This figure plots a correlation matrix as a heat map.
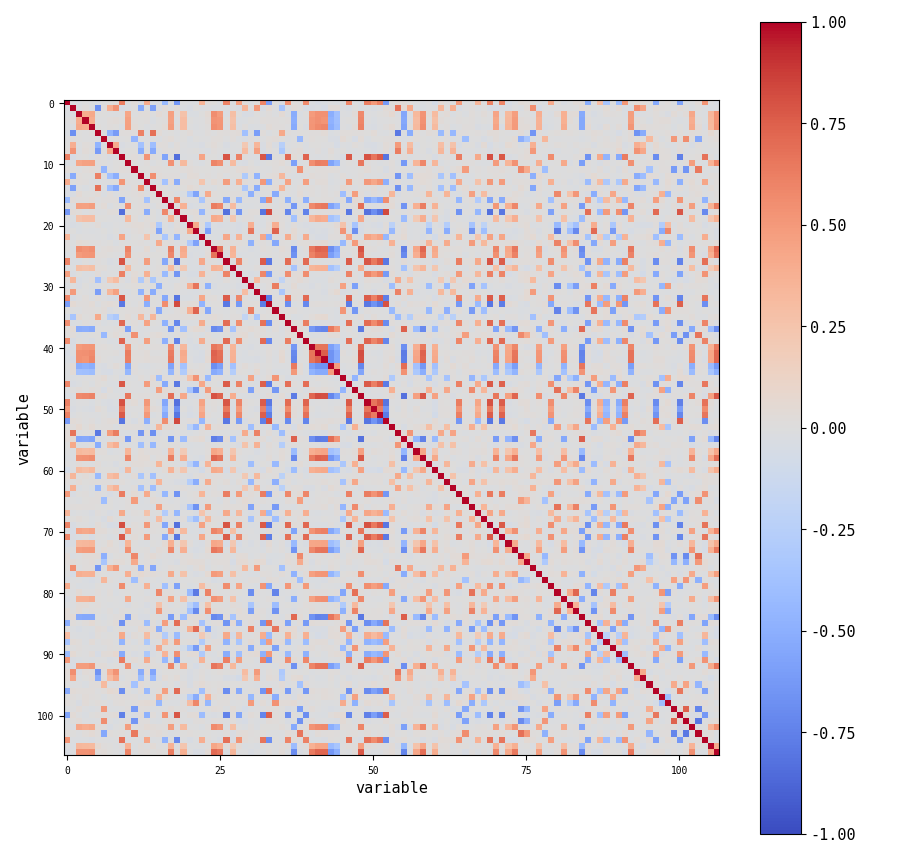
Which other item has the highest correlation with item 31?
54
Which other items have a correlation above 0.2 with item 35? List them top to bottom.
5, 12, 14
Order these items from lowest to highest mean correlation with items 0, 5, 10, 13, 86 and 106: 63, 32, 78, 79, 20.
63, 78, 20, 79, 32
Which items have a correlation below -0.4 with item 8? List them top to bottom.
5, 12, 14
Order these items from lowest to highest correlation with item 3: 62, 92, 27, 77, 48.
62, 27, 77, 92, 48
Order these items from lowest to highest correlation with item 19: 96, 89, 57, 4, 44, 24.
44, 89, 96, 57, 4, 24
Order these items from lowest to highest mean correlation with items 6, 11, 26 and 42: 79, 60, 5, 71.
5, 60, 79, 71
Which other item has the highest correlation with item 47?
80
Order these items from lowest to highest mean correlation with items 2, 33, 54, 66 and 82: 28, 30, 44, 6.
30, 28, 44, 6
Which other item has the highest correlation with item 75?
103
